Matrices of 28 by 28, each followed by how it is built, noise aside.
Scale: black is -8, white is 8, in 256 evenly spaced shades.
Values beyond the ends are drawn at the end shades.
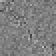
block diagonal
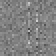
uneven columns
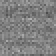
blocks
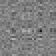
low rank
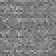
blocks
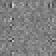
low rank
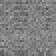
blocks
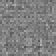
blocks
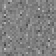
uneven columns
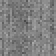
blocks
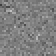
block diagonal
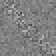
banded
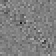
banded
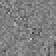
block diagonal
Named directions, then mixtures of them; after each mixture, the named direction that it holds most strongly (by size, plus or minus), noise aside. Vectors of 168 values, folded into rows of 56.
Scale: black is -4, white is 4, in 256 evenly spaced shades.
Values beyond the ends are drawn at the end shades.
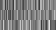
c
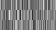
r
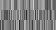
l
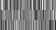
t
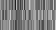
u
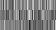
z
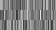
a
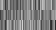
t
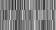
u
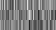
z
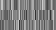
l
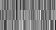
a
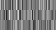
r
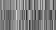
u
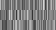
r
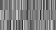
a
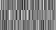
r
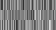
t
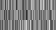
c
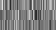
t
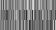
z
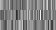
a
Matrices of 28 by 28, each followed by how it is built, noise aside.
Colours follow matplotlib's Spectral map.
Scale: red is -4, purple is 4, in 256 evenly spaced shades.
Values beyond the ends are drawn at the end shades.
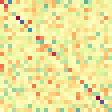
diagonal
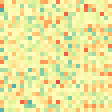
repeating rows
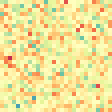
Toeplitz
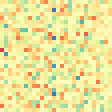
repeating rows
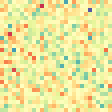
Toeplitz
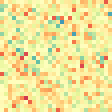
Toeplitz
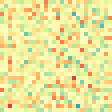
repeating rows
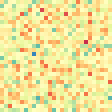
repeating rows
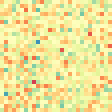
repeating rows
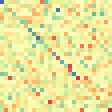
diagonal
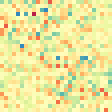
block diagonal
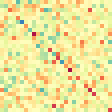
diagonal
